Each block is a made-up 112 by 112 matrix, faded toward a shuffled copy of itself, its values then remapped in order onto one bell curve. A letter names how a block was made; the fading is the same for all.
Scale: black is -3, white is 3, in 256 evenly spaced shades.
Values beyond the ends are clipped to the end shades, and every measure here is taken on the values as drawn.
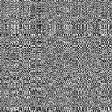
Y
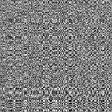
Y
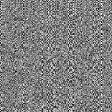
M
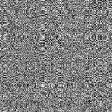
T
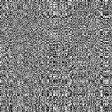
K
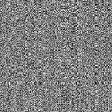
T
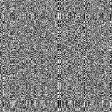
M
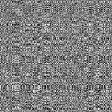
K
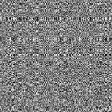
K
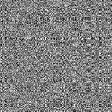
T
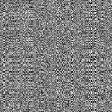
M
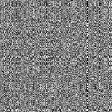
M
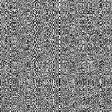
M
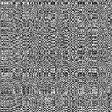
Y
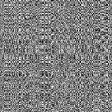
Y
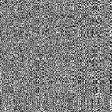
M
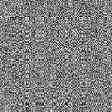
K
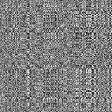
K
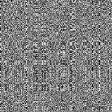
M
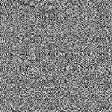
T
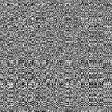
Y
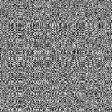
Y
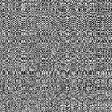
Y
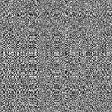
K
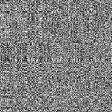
T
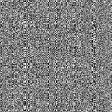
M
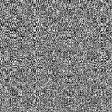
T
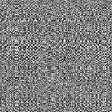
Y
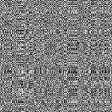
Y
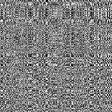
K
